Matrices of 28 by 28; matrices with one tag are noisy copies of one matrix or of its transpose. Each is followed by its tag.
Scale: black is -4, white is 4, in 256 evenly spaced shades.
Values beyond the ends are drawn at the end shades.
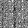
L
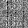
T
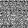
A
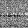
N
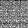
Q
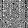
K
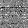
T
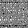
K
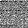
A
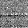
N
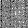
A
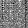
K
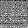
Q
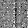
N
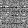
T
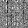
T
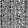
A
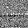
N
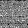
Q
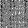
A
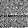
N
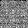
Q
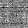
T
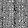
L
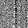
N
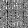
T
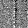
N
